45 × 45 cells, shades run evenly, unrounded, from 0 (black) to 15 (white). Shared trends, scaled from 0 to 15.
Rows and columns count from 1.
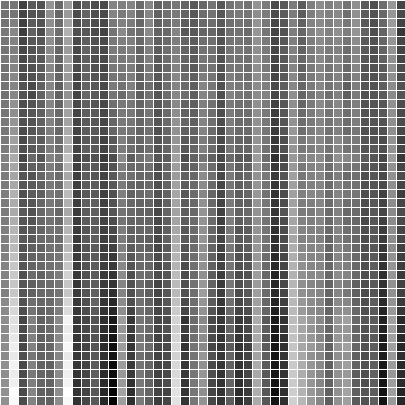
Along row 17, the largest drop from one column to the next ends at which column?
9
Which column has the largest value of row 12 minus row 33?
13
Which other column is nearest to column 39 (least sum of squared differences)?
14
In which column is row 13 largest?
8
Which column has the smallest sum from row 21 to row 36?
31
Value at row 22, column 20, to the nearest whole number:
10
